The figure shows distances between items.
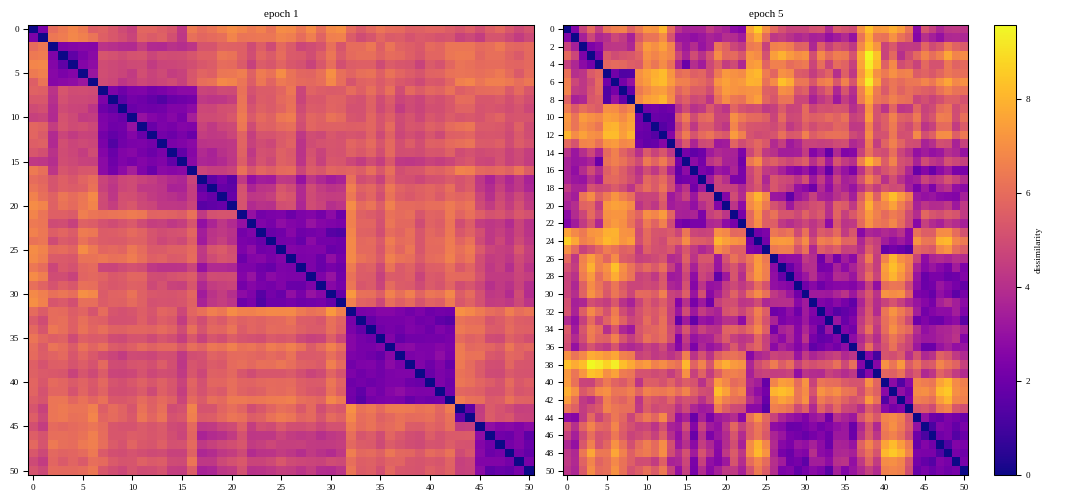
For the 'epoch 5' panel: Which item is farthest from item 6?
38
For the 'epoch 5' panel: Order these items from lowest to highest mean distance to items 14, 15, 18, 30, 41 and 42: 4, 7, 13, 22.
22, 4, 13, 7
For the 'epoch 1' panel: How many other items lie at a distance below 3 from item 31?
10
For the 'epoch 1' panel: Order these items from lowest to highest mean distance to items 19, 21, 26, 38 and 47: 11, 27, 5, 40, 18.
27, 18, 40, 11, 5
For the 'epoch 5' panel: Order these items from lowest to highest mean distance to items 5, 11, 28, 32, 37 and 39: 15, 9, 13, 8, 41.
13, 9, 8, 15, 41
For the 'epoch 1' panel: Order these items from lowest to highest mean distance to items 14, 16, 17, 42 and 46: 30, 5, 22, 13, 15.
15, 13, 22, 30, 5
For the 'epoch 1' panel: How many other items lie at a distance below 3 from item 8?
9
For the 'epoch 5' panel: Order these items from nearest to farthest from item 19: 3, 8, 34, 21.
34, 21, 8, 3
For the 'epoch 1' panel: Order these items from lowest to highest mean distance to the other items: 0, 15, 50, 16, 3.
15, 50, 16, 3, 0
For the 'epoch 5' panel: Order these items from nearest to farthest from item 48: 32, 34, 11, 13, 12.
32, 34, 13, 11, 12
